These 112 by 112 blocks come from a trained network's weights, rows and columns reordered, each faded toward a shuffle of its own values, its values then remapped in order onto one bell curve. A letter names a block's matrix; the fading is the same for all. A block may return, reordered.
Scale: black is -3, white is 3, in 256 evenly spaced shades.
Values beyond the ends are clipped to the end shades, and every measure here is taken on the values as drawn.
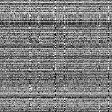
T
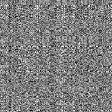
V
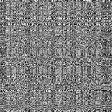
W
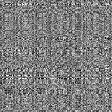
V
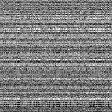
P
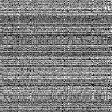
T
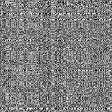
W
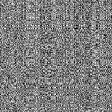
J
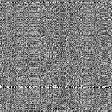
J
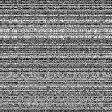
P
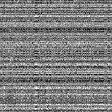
P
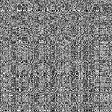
V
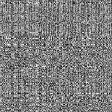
V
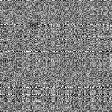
W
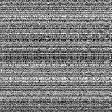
P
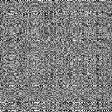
W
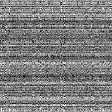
T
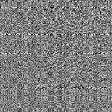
J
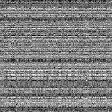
P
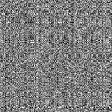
J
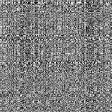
W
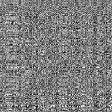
W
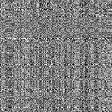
W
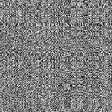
J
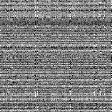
T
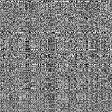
W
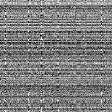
T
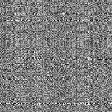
J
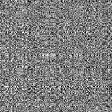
V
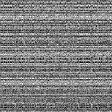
P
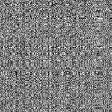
J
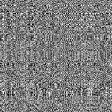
V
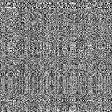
V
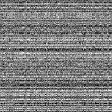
P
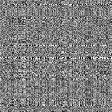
W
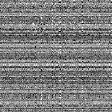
T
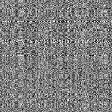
V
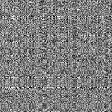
V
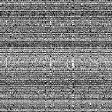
T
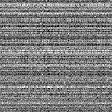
P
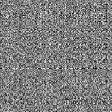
V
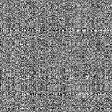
J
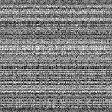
P
